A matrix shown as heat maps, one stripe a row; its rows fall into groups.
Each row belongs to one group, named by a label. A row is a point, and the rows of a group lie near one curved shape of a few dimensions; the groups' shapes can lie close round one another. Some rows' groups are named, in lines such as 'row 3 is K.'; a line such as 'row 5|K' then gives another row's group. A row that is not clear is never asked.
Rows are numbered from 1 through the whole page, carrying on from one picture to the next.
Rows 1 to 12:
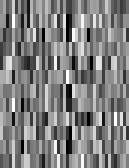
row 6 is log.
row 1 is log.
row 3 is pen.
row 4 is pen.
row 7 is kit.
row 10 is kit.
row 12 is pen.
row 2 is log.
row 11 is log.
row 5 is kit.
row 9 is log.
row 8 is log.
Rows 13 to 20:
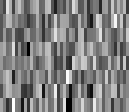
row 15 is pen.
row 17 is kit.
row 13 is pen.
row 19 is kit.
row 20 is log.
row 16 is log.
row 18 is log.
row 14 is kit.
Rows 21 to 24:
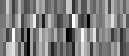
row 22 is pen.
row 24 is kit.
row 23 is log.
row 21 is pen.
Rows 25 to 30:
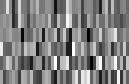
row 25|pen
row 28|kit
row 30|kit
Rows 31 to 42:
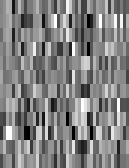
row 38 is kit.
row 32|kit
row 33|log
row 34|pen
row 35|kit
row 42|pen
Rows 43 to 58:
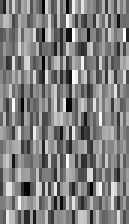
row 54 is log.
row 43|pen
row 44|log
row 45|pen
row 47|pen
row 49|kit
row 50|log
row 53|kit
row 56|kit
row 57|pen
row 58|kit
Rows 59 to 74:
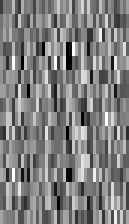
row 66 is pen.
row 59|pen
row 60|log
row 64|kit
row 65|log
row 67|pen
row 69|kit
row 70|kit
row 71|log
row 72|pen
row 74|log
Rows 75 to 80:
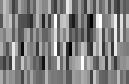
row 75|log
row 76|kit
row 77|log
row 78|log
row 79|pen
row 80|kit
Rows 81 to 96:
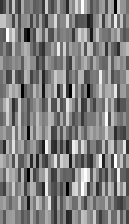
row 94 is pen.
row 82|log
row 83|kit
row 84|pen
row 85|kit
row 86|pen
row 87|kit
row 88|log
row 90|log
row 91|pen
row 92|log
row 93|kit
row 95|log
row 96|kit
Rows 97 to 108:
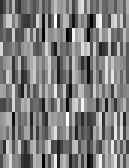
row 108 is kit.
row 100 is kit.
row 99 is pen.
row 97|pen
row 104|pen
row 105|log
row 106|log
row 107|pen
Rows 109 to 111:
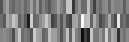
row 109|pen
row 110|kit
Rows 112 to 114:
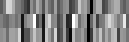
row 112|kit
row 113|pen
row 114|kit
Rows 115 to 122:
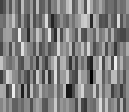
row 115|pen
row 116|kit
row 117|log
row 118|pen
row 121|log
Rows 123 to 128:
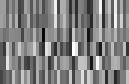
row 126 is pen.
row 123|log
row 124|log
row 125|kit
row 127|kit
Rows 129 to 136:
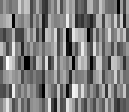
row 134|kit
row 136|log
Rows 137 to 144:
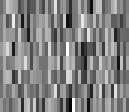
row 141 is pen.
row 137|kit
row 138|log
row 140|log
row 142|log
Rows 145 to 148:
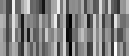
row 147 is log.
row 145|pen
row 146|log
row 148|log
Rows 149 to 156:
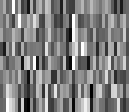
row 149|log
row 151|kit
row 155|kit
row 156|kit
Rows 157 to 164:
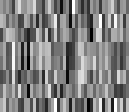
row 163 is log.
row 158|log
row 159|kit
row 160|log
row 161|log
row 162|pen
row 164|log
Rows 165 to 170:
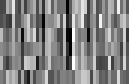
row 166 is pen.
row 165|pen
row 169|kit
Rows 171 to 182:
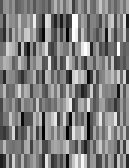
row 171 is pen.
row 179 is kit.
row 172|pen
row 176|pen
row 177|pen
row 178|pen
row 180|pen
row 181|pen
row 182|pen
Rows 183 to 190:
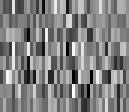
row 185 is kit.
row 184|pen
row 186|pen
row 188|kit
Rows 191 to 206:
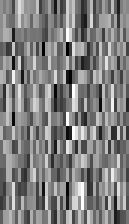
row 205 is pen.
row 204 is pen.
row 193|log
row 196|log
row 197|pen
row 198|pen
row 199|log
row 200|kit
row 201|log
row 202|kit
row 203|pen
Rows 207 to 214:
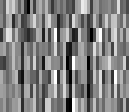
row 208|pen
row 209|kit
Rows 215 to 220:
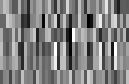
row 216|kit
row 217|kit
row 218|log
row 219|log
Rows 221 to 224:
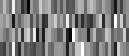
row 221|log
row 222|log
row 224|pen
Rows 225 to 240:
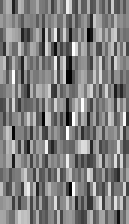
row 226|kit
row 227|kit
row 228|pen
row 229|log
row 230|log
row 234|log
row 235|kit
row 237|pen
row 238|kit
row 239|log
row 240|pen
